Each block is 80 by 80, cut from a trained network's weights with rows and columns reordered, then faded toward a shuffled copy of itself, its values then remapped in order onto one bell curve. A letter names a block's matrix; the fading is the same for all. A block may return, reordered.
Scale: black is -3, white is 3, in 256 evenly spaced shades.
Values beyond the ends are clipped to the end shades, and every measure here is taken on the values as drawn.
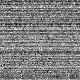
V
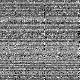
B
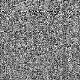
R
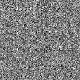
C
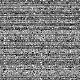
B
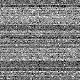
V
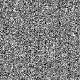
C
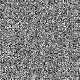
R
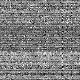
B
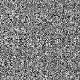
R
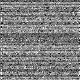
B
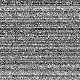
V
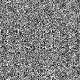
C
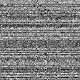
V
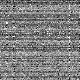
B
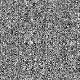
C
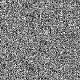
C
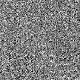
C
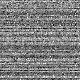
V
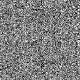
C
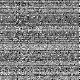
B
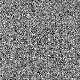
R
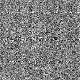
R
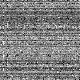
B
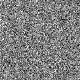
C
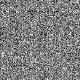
R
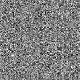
C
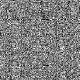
R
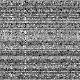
B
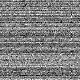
V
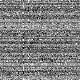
B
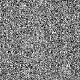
R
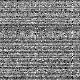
B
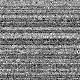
V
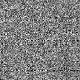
R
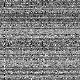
B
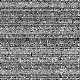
B
